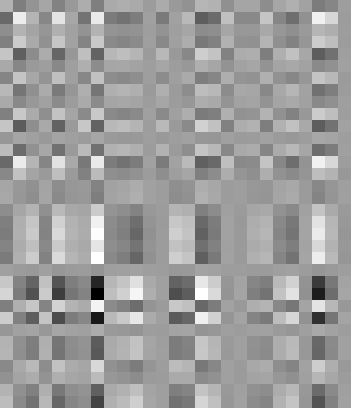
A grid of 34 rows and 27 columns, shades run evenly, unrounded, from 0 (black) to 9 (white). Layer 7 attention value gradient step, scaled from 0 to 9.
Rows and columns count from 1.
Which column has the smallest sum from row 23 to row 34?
8
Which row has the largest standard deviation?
25
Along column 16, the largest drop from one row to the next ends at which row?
26
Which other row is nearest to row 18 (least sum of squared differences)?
31
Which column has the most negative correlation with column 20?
12
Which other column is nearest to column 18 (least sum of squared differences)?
21
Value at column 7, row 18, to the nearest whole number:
6
